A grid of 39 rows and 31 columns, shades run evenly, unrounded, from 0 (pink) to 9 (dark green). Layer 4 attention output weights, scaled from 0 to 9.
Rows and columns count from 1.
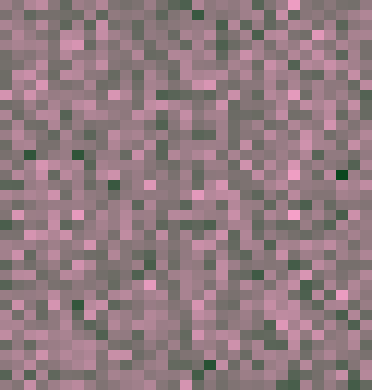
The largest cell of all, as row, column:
18, 29
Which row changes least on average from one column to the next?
20
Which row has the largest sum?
23
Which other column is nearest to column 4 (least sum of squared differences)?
11
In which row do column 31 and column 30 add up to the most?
39
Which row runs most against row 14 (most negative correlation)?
35
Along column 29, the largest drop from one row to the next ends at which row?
19
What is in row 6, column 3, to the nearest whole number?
4
